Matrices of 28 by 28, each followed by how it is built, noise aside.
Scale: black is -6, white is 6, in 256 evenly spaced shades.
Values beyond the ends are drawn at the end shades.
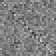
diagonal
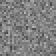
noise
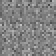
repeating columns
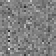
uneven columns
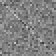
diagonal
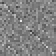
diagonal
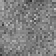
smooth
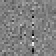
uneven columns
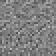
repeating columns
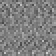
repeating columns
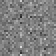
uneven columns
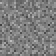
repeating columns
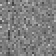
uneven columns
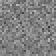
repeating columns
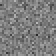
repeating columns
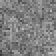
smooth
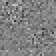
block diagonal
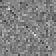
diagonal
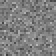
noise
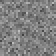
noise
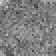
smooth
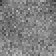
smooth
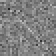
diagonal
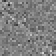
block diagonal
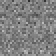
repeating columns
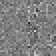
uneven columns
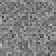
repeating columns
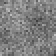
smooth
